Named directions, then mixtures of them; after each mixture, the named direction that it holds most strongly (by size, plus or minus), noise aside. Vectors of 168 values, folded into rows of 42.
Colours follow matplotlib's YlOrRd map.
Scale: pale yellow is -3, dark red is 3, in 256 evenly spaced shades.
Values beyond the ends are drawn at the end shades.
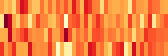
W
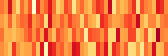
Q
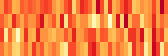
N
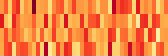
Q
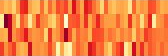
W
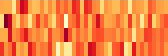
W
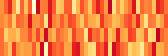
Q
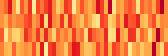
Q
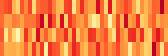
N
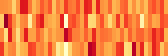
W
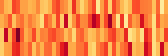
N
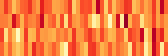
N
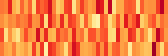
Q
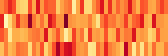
W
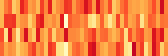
N
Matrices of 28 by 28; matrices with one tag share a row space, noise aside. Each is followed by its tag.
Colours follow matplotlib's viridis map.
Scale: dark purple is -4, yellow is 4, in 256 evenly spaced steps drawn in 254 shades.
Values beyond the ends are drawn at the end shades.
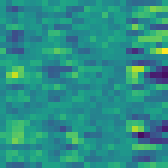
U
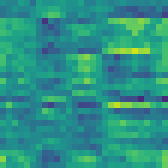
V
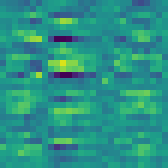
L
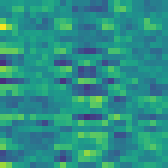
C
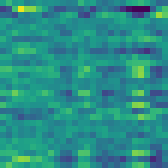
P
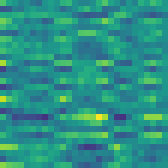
C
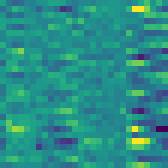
U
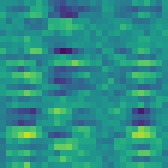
L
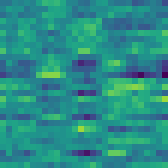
V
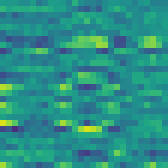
C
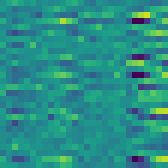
U
